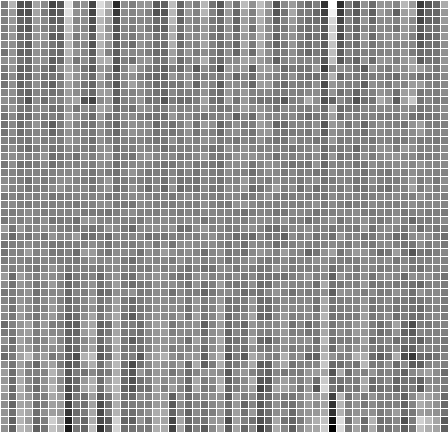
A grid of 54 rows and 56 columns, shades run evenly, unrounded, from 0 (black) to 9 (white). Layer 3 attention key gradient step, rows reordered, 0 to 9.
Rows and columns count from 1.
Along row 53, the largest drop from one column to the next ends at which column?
42
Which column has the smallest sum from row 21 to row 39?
9
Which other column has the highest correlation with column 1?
39
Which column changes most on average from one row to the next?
53
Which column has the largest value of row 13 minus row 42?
52
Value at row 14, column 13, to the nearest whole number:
6
